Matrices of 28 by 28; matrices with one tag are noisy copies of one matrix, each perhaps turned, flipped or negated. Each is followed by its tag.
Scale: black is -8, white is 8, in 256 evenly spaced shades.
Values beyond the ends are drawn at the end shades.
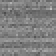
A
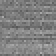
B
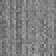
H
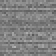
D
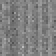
A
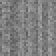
A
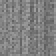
B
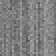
B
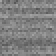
A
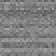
A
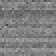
A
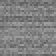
H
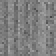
A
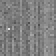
B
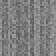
H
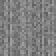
D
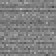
D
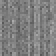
H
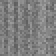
A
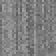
B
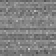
H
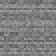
D
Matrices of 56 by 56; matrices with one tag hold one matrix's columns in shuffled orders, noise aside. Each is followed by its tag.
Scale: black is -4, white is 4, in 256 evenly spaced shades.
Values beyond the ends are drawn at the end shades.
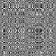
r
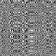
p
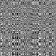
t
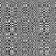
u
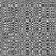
u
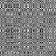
r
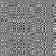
u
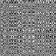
p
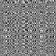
p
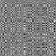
u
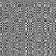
u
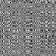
p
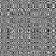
r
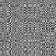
u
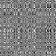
r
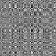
r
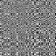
t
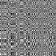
t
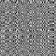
p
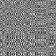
t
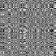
r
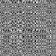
p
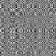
r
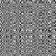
p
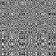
t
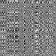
p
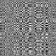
u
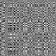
u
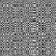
u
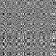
t
